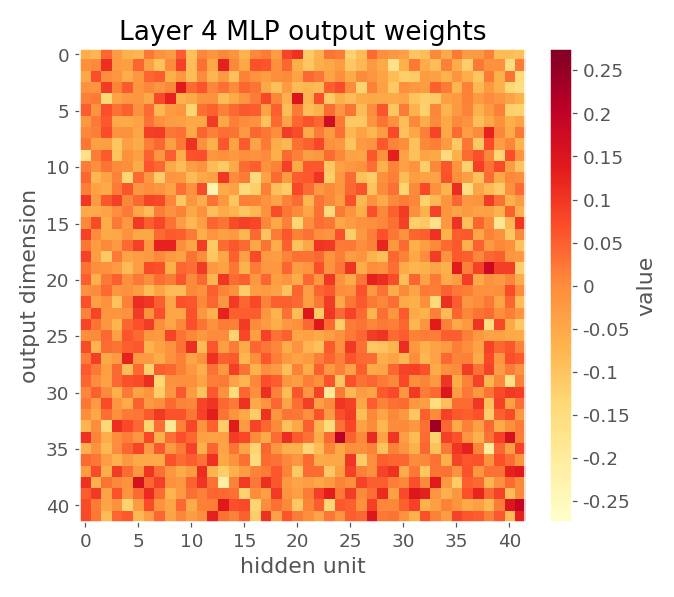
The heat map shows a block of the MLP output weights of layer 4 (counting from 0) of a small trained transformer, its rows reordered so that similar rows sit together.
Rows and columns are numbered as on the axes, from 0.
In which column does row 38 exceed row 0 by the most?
5
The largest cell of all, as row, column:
33, 33
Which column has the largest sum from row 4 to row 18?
22
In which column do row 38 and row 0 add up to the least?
13
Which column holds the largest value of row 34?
24
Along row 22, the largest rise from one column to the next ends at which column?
34
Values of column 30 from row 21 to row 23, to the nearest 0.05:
0 -0.05 0.05
